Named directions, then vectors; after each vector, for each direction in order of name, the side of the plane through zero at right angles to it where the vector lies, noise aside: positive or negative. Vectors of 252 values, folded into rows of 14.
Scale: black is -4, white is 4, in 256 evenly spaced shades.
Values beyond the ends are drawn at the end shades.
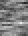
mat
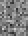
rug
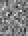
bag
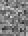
positive, negative, negative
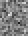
negative, negative, negative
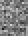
positive, negative, negative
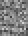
negative, positive, positive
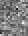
negative, positive, positive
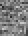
negative, positive, positive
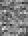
negative, positive, positive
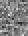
negative, negative, negative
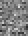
positive, positive, positive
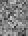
positive, positive, negative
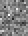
negative, negative, negative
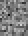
positive, positive, positive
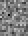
positive, positive, positive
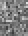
positive, negative, positive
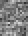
positive, positive, negative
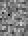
positive, positive, positive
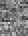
negative, positive, negative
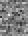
negative, negative, negative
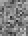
negative, negative, positive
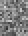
positive, negative, positive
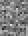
positive, negative, negative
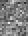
positive, positive, negative
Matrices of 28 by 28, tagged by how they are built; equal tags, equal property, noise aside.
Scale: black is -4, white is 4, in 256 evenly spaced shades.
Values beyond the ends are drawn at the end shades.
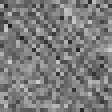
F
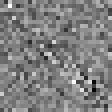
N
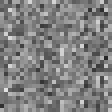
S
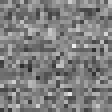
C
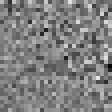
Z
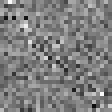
N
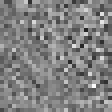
Z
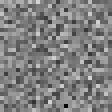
S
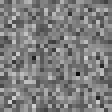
S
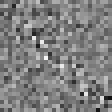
N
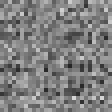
C
